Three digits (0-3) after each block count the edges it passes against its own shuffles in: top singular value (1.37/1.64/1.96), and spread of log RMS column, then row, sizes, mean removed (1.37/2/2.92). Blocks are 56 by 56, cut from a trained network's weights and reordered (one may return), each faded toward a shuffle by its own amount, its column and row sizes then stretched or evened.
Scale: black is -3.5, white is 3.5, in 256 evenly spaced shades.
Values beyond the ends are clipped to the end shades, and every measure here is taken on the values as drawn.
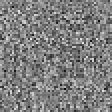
3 0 1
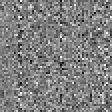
2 2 0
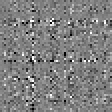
0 3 2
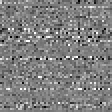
0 0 3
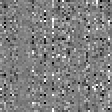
0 3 1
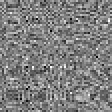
3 0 1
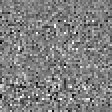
0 1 2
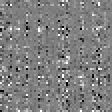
0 3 2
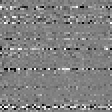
3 1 3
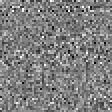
1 0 2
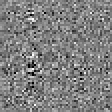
3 2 2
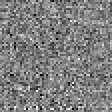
2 1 1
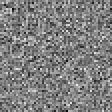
2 0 1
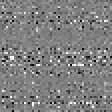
1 2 3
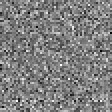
2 0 1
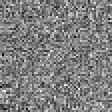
2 0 1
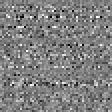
1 0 3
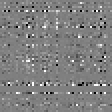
1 2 3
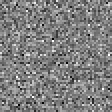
1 1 1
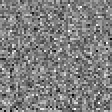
1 1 1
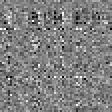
3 2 2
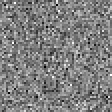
1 0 0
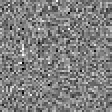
3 1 0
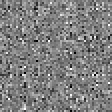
2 2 1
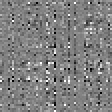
2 3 2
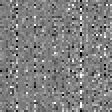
1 3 1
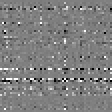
3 1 3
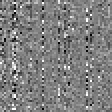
2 3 0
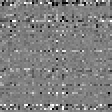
1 2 3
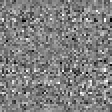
2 1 2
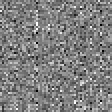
2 2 0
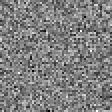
1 0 0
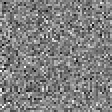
2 1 0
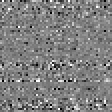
0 1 3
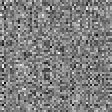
3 2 0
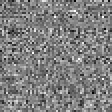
2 0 2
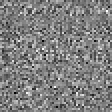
2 0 2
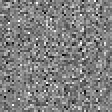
2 2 0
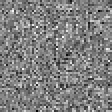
1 1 1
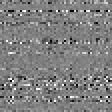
2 1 3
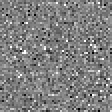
1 0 1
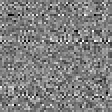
3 0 2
